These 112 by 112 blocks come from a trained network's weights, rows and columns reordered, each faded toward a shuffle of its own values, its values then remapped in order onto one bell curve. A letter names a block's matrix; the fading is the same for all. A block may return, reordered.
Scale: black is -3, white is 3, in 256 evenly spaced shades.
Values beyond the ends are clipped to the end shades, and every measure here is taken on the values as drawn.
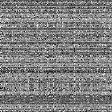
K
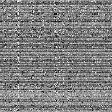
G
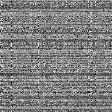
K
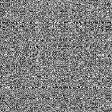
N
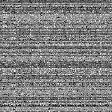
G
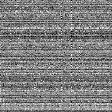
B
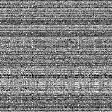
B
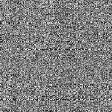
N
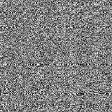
N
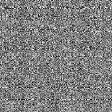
N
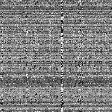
K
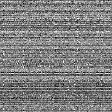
B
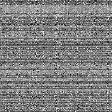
K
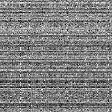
B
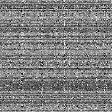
G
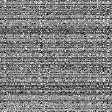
K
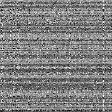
G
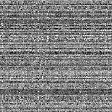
B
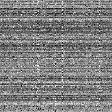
B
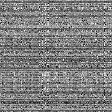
K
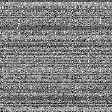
G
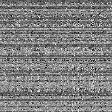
K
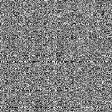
N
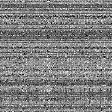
G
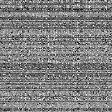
K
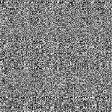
N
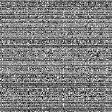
K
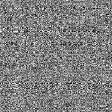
N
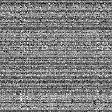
G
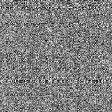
N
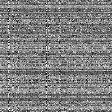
K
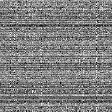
G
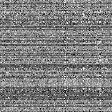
K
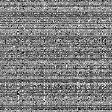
K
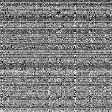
K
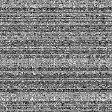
G
